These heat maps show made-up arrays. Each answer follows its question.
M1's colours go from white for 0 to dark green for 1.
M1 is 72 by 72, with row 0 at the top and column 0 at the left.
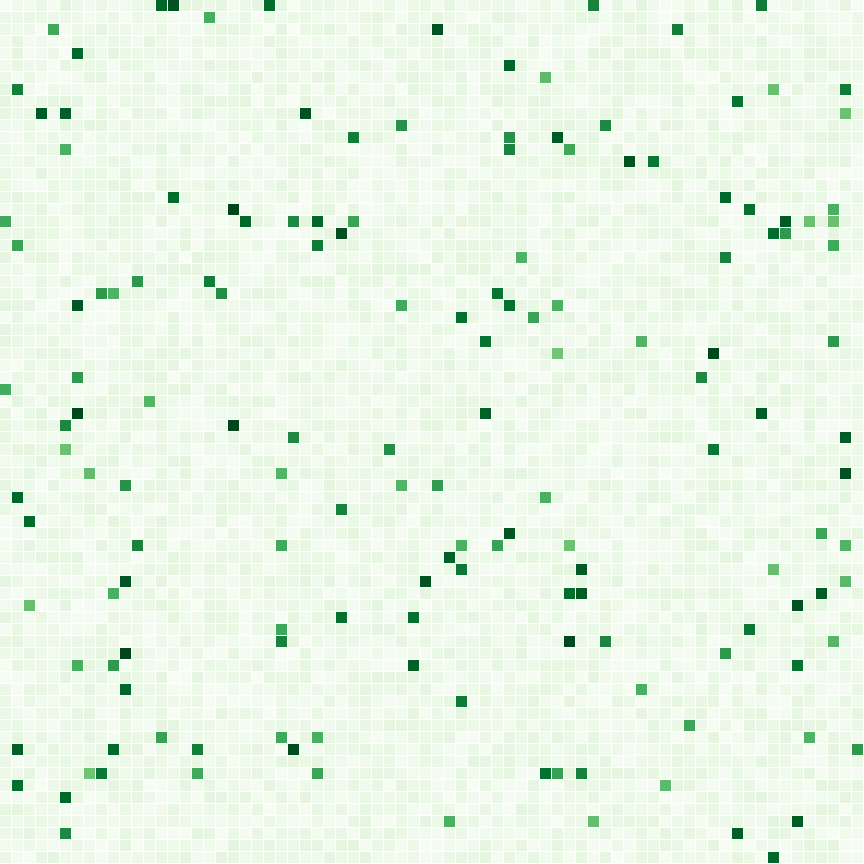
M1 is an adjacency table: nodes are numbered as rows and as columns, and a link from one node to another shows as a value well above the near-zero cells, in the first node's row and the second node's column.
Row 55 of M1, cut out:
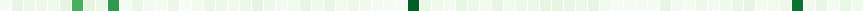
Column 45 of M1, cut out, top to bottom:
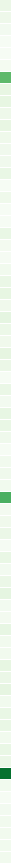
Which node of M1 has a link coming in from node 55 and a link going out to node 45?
node 6
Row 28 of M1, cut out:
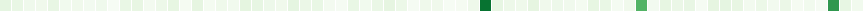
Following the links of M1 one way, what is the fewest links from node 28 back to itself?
4
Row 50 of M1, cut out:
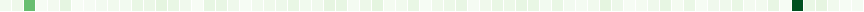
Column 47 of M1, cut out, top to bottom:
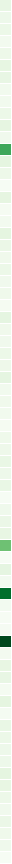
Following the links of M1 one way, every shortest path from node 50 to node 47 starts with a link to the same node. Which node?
node 2
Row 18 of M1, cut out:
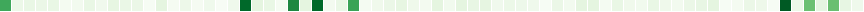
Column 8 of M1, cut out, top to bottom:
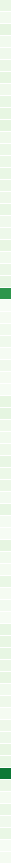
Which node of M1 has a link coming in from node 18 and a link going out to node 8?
node 24
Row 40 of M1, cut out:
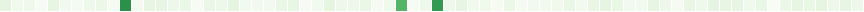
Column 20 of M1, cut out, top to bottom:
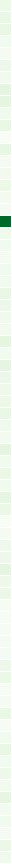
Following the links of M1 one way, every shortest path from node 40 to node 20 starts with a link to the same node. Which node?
node 36
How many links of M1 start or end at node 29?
4
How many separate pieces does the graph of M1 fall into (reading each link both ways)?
4
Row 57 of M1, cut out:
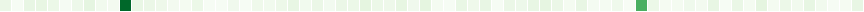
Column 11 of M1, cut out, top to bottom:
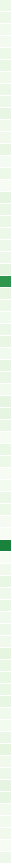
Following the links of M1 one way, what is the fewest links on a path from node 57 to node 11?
3
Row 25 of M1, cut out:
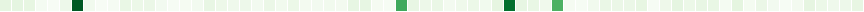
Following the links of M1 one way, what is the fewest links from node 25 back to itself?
7
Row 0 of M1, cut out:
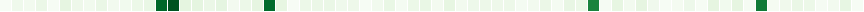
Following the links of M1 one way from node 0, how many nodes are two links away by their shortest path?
6
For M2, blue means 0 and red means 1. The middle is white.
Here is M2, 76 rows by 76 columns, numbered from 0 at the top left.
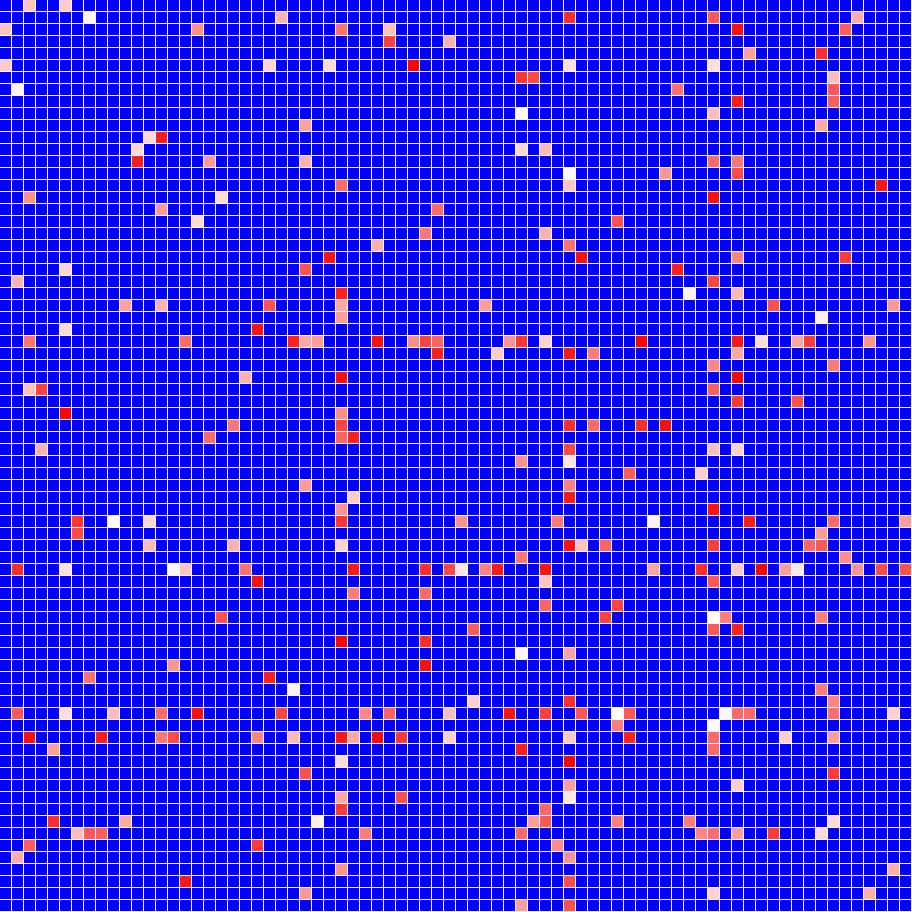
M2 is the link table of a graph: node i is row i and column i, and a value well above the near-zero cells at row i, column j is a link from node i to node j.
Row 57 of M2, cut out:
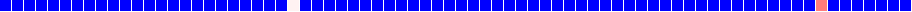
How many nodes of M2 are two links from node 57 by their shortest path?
9
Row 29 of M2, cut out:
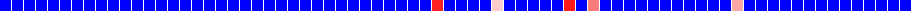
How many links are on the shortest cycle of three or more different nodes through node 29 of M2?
3
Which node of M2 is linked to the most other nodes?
node 47
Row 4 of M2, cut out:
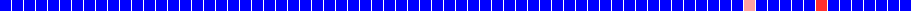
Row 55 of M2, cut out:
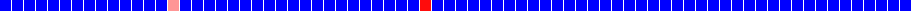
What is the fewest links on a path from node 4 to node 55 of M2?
5
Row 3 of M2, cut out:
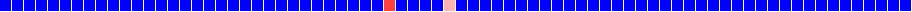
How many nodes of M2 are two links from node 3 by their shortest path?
4
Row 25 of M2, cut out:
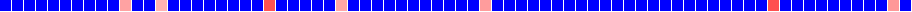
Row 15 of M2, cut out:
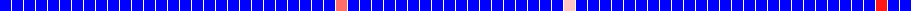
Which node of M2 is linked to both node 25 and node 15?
node 28
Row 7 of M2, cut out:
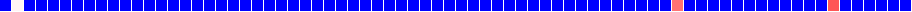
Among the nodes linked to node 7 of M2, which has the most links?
node 69
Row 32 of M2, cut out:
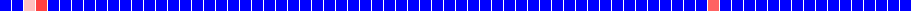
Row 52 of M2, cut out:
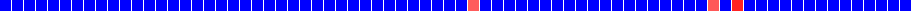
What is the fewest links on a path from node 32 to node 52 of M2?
2
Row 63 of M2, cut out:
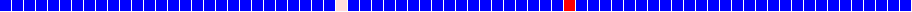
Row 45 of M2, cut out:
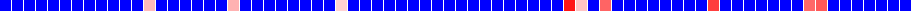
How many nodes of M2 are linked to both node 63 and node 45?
2
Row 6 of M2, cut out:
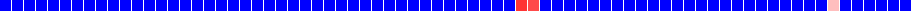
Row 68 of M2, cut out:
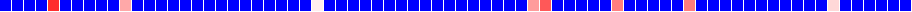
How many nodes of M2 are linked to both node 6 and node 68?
2
